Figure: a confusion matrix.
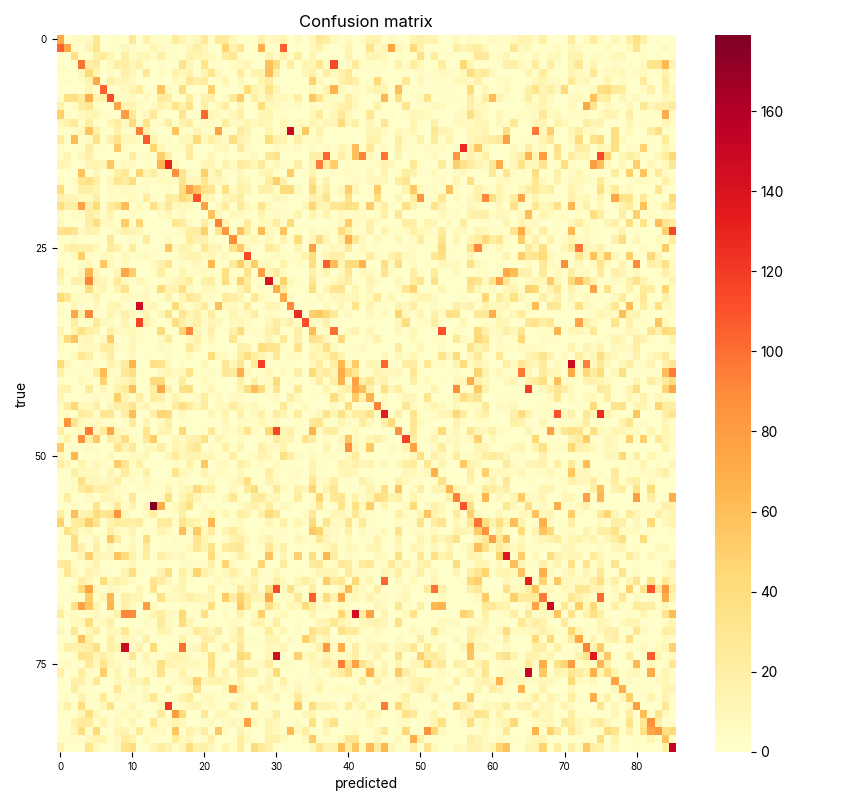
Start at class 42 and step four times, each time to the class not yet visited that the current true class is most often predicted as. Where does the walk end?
39
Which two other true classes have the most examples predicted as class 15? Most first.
80, 25
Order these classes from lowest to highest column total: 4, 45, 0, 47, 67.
0, 47, 45, 67, 4
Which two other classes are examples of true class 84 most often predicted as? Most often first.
49, 35
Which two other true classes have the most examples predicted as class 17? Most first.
73, 59
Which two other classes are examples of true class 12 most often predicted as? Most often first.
62, 2
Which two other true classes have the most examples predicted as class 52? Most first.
66, 68
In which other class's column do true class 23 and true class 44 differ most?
85
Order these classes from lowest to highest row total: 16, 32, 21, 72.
21, 72, 16, 32
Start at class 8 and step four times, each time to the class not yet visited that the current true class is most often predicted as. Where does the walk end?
3
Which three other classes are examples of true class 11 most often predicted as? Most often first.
32, 66, 22
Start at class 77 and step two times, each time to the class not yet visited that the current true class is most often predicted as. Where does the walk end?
58
